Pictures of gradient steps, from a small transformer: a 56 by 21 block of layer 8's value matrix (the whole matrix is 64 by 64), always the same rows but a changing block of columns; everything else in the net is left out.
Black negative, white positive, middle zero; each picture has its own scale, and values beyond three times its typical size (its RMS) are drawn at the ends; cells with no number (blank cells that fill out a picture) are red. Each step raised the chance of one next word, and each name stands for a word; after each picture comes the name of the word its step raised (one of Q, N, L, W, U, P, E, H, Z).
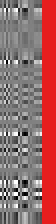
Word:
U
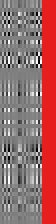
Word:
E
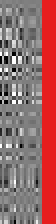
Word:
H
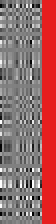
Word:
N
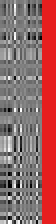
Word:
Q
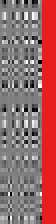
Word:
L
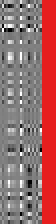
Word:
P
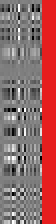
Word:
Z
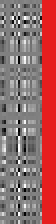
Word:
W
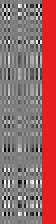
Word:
N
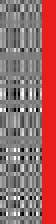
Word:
Z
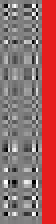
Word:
N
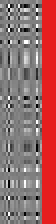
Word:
N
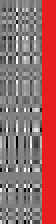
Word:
W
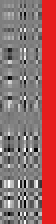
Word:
Q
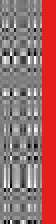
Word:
H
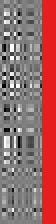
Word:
W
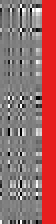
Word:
U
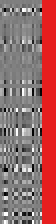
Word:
Z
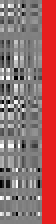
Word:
N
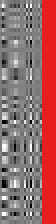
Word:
N
